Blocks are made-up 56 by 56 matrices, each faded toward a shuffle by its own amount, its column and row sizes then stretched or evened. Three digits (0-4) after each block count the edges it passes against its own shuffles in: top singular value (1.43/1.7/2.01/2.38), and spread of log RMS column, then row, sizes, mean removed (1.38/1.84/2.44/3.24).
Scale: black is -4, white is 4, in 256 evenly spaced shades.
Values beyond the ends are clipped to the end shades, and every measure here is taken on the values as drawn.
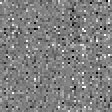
0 2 1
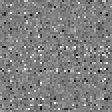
0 1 2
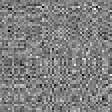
4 0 2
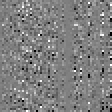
0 4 0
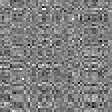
4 2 2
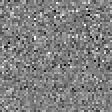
0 1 1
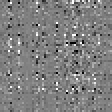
1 4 3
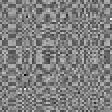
4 0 1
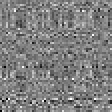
4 0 3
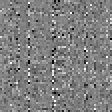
2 3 1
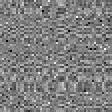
4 0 0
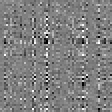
4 4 2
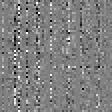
2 4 1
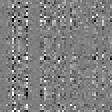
4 4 2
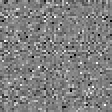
3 0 1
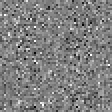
0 1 0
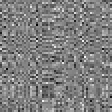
4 3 0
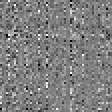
1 4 1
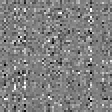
2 3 2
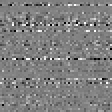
3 0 4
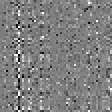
4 3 0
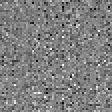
0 2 1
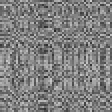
4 1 1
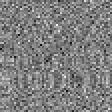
3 0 0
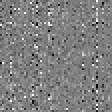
2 3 1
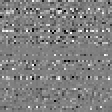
3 0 4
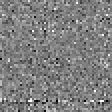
0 1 2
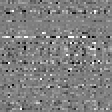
2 1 4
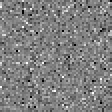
0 1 1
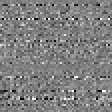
2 0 4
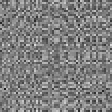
4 2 3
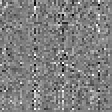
3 3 2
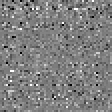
1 1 3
